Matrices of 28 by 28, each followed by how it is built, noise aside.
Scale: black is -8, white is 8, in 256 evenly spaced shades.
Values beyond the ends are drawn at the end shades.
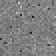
sparse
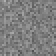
repeating rows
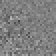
lower triangular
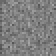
repeating rows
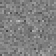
uneven rows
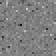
sparse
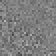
lower triangular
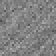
Hankel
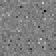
sparse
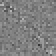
banded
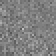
lower triangular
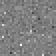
sparse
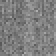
blocks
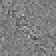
banded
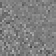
lower triangular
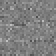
uneven rows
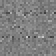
uneven rows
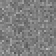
repeating rows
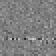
uneven rows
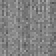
blocks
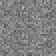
repeating rows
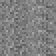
repeating rows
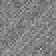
Hankel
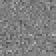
uneven rows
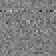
uneven rows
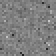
sparse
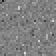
sparse
